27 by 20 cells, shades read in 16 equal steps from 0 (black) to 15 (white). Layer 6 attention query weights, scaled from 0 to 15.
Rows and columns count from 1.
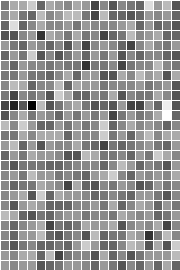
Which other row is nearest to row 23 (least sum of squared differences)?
21
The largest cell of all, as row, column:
12, 19
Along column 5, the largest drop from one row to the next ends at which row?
4
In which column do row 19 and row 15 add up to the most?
9
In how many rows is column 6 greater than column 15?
10
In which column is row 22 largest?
1
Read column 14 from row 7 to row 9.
4 10 8
